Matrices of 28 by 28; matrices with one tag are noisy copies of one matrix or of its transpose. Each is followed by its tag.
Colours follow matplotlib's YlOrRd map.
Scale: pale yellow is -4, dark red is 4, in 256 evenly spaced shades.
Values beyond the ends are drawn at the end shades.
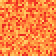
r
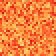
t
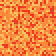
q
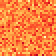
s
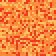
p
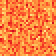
p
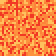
r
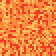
p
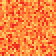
p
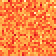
r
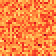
s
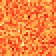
p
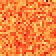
s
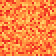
t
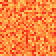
s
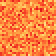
p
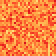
q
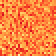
q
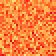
q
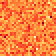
s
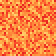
q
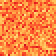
r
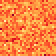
t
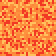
p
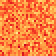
r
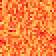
p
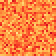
s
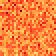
r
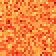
q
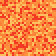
s
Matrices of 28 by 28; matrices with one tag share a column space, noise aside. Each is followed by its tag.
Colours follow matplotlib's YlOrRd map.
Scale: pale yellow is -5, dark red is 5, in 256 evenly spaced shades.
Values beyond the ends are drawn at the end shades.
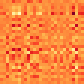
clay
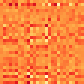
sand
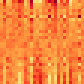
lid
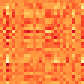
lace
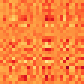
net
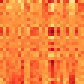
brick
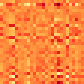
sand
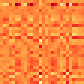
sand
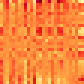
brick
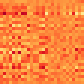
clay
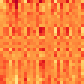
brick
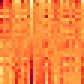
lid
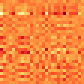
clay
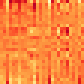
brick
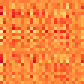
lace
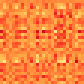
lace
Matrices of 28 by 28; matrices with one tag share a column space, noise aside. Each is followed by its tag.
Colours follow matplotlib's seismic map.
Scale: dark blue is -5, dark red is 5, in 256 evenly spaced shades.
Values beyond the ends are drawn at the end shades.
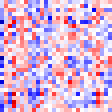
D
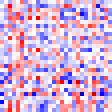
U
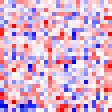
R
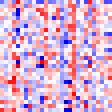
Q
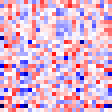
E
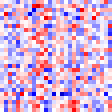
U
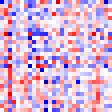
Q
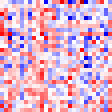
Q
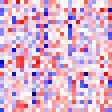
D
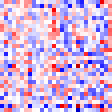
E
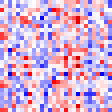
D
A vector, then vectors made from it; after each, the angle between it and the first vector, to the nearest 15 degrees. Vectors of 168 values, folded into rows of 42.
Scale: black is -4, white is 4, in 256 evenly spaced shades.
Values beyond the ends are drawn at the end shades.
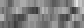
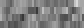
30 degrees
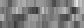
15 degrees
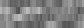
105 degrees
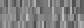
105 degrees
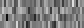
90 degrees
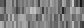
120 degrees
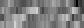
165 degrees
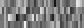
60 degrees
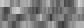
60 degrees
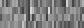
105 degrees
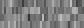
135 degrees
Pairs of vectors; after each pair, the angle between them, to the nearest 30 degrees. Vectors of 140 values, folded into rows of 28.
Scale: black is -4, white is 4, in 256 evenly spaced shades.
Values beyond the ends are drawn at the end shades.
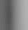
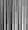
60 degrees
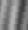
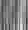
120 degrees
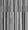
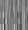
150 degrees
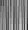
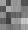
90 degrees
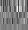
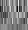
150 degrees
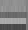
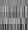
60 degrees
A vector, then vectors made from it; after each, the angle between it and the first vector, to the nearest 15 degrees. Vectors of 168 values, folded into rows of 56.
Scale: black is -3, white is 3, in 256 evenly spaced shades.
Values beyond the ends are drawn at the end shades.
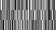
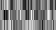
120 degrees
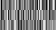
105 degrees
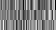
135 degrees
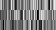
60 degrees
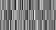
75 degrees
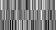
45 degrees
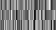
105 degrees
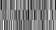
165 degrees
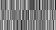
135 degrees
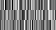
105 degrees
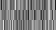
165 degrees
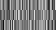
45 degrees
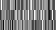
15 degrees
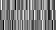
15 degrees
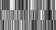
45 degrees
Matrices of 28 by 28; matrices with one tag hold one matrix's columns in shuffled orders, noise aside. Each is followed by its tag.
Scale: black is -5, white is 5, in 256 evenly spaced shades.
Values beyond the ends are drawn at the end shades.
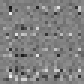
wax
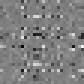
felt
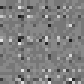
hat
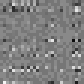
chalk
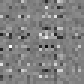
felt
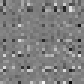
chalk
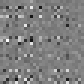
hat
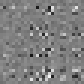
wax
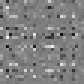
felt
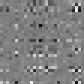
chalk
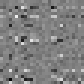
hat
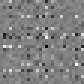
felt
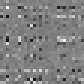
hat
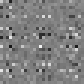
felt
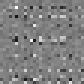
hat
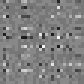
felt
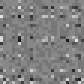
hat
